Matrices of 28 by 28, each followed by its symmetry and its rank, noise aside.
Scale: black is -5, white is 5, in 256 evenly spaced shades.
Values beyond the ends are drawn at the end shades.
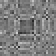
symmetric, rank three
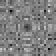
symmetric, rank three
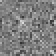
symmetric, rank four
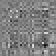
symmetric, rank three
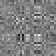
no symmetry, rank two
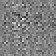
no symmetry, rank four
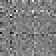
antisymmetric, rank four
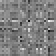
no symmetry, rank four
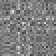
symmetric, rank four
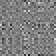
antisymmetric, rank four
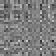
no symmetry, rank three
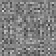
no symmetry, rank three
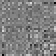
symmetric, rank four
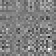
no symmetry, rank three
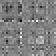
symmetric, rank three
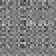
no symmetry, rank two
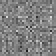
no symmetry, rank four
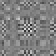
symmetric, rank two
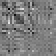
symmetric, rank three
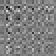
symmetric, rank two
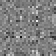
antisymmetric, rank four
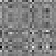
no symmetry, rank two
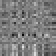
no symmetry, rank two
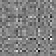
antisymmetric, rank two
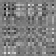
no symmetry, rank two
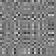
antisymmetric, rank two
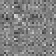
symmetric, rank three
